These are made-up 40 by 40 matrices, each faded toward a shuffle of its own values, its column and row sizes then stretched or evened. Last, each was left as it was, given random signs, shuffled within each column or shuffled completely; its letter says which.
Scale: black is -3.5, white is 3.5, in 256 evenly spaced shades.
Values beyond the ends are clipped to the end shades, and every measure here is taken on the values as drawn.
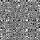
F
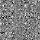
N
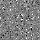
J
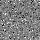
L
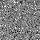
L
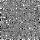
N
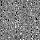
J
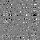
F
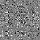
F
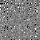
N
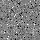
L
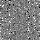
J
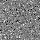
L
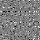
F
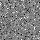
L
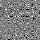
F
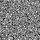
L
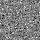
L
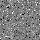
L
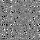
N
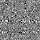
N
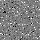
L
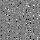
J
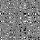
F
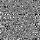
N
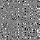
F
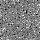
L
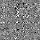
N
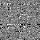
N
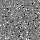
L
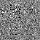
N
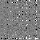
N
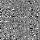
N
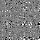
N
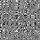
F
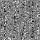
J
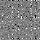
N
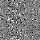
N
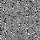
J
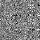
N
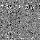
N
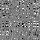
F
